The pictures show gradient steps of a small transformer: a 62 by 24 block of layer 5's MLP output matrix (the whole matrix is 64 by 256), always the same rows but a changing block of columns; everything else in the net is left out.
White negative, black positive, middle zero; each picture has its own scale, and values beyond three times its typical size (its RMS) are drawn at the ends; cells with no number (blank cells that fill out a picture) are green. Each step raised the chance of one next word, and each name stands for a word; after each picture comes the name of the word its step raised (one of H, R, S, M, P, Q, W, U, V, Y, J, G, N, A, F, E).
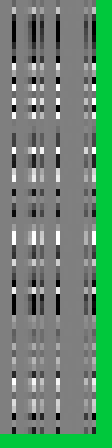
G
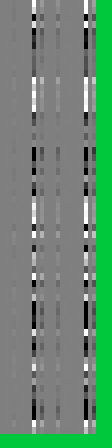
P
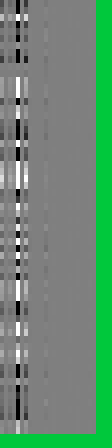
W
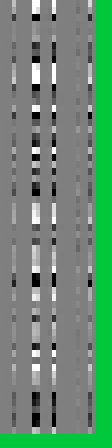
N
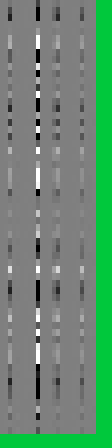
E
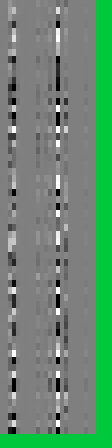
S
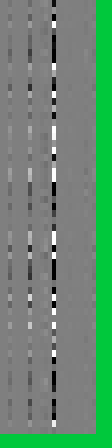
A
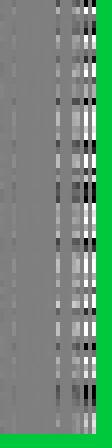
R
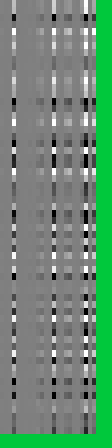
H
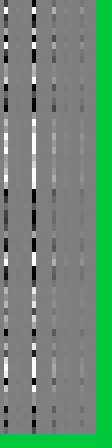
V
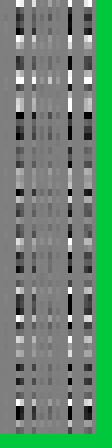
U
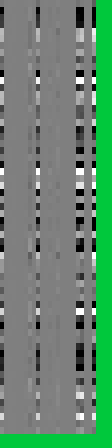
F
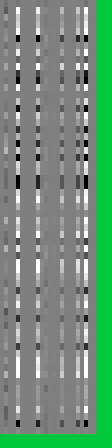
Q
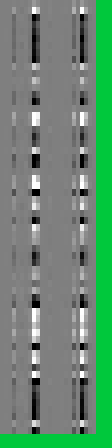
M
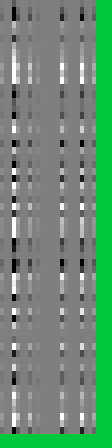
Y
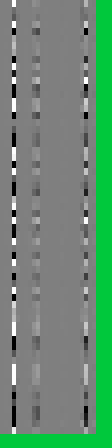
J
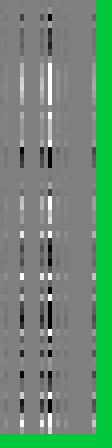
P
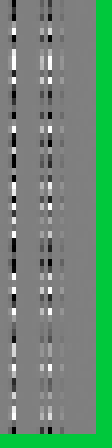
Y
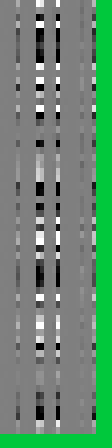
A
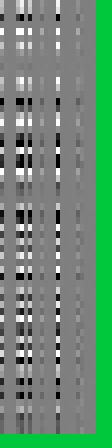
H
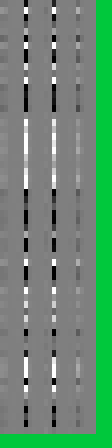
V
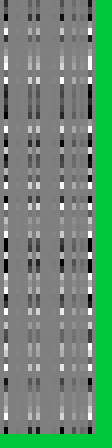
Y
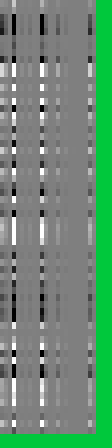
G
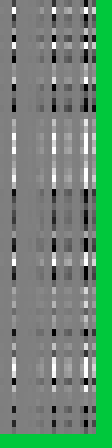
V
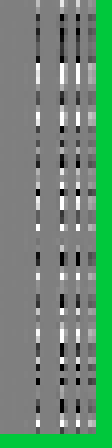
M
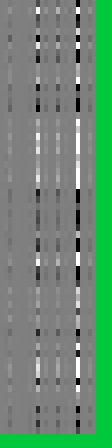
V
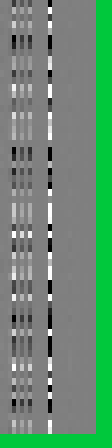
P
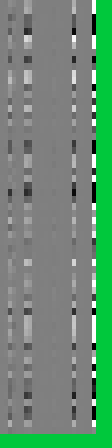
R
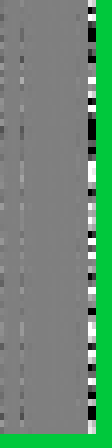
W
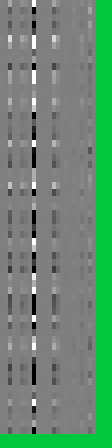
U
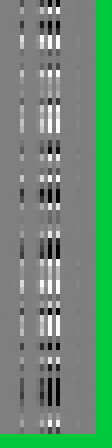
R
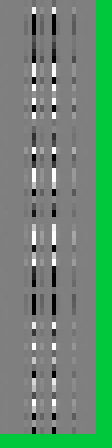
G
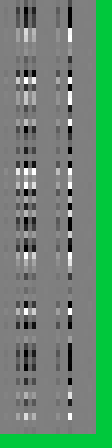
F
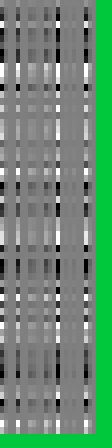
A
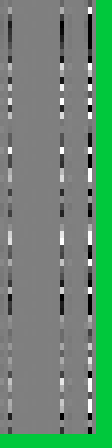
G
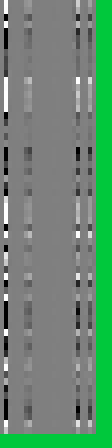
P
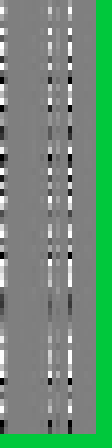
Q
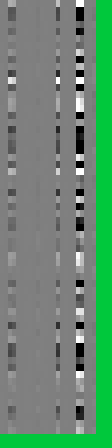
F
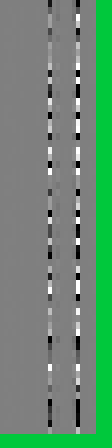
J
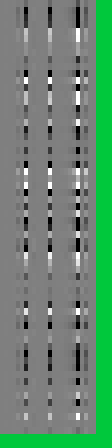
F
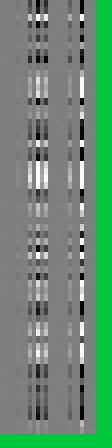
W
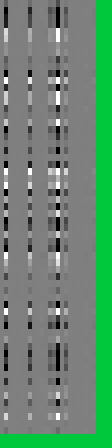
F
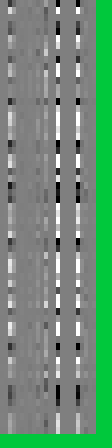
R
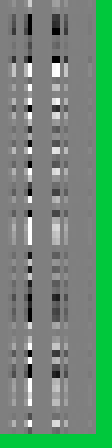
G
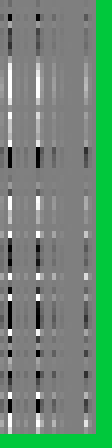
P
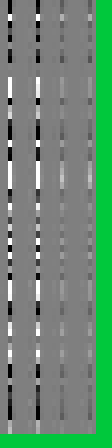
W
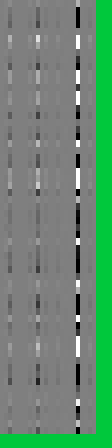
U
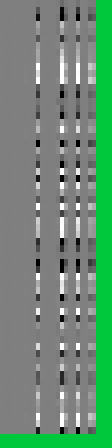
Y
